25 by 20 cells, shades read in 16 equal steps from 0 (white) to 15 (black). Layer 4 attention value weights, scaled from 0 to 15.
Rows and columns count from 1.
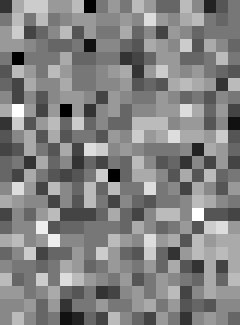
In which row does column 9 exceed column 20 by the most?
23
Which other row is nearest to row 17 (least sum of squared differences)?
6
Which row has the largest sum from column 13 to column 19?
13
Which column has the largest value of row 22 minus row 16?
17
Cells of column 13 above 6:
13
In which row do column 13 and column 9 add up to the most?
25
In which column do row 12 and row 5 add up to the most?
2
